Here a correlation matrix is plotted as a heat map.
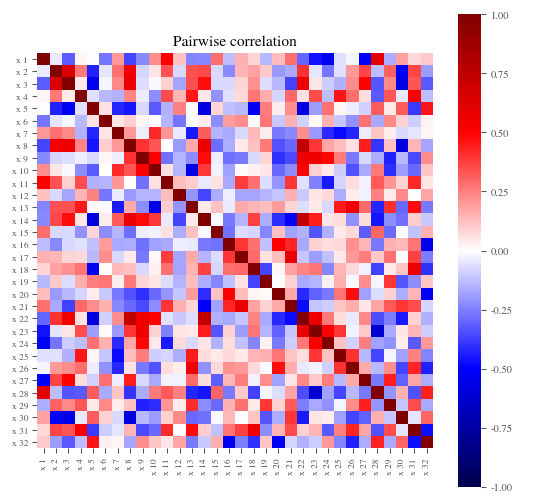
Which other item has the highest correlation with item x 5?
x 32
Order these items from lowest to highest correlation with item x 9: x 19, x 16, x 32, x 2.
x 16, x 2, x 19, x 32
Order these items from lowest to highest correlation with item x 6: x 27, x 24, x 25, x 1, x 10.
x 1, x 25, x 10, x 24, x 27
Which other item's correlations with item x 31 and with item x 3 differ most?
x 21
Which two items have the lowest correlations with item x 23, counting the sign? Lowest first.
x 28, x 1
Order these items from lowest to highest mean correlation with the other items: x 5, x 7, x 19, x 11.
x 5, x 7, x 19, x 11
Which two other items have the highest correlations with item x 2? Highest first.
x 3, x 8
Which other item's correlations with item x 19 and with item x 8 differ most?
x 22
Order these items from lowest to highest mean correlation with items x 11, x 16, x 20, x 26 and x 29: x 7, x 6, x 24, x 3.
x 24, x 7, x 6, x 3
